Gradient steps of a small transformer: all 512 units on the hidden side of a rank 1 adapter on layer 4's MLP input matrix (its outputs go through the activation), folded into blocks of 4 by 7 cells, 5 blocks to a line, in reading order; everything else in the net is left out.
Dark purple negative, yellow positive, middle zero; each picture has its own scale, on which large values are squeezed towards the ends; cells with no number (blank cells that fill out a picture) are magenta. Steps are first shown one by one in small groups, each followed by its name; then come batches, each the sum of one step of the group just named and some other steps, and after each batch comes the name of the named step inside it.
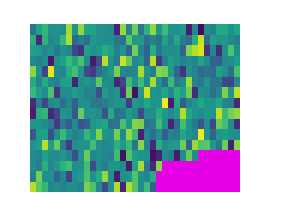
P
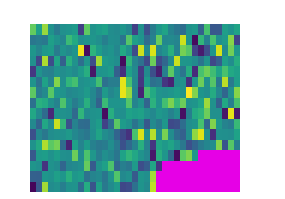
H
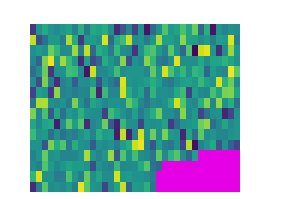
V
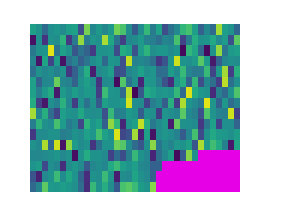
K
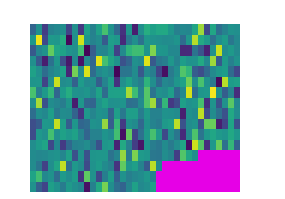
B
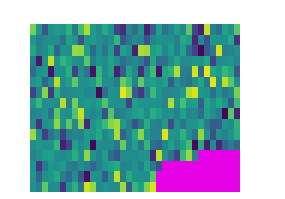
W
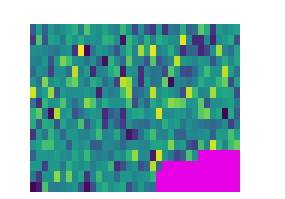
H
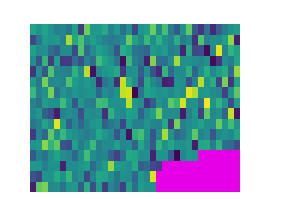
H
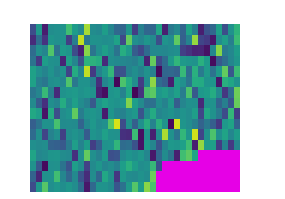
K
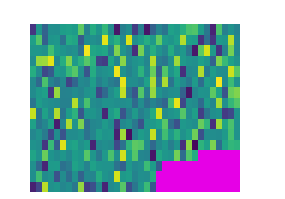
V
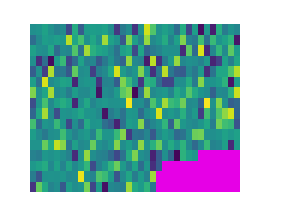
P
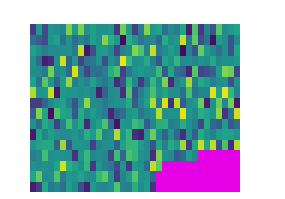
P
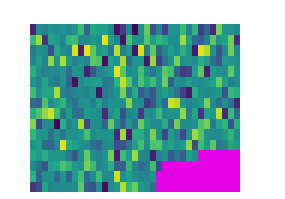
V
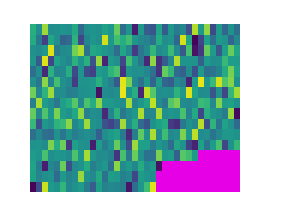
H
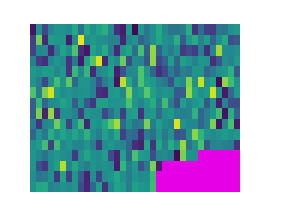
B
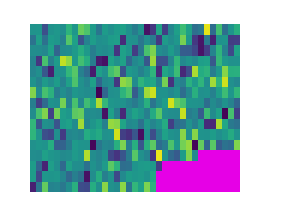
W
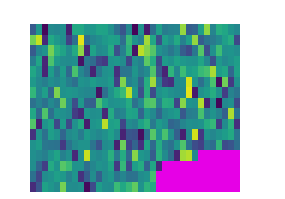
B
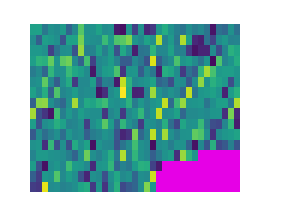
H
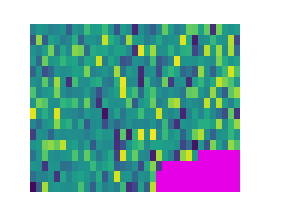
H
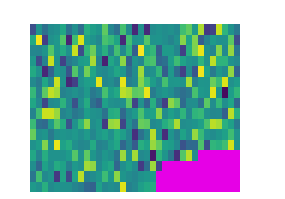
B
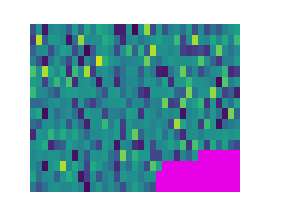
B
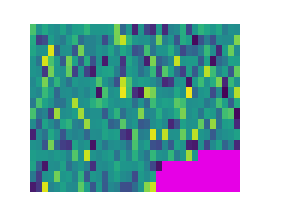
H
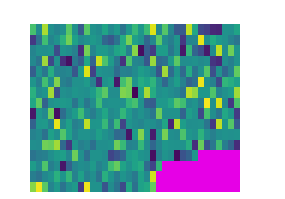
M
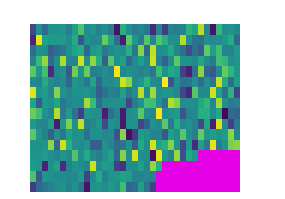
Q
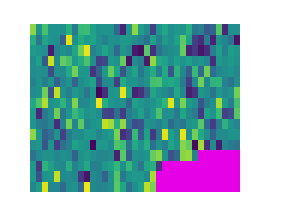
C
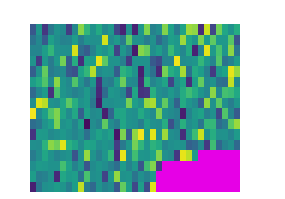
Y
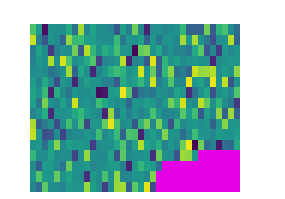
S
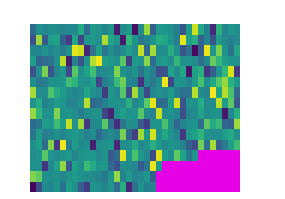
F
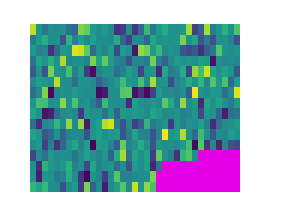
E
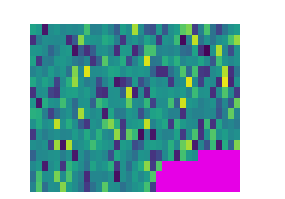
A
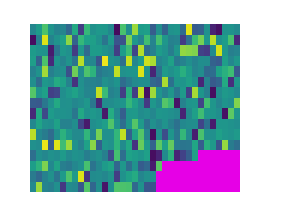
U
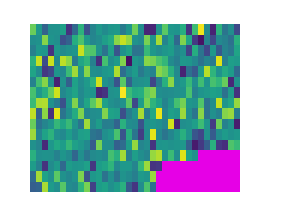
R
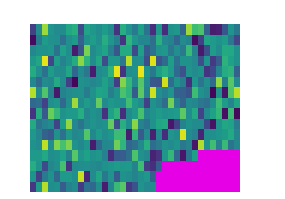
U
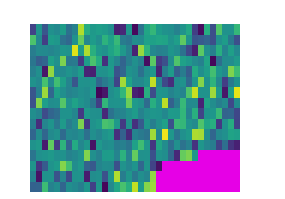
E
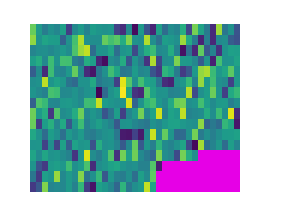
R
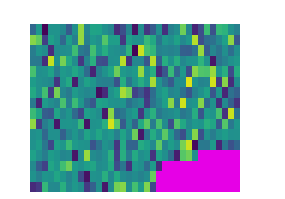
S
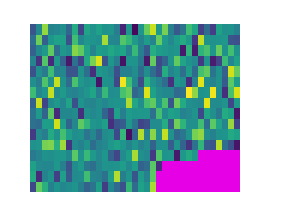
M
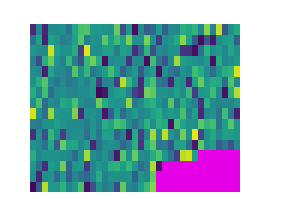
Y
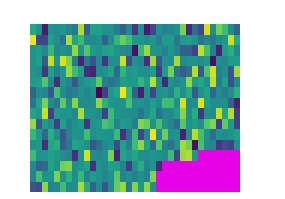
S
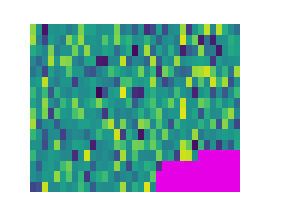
S
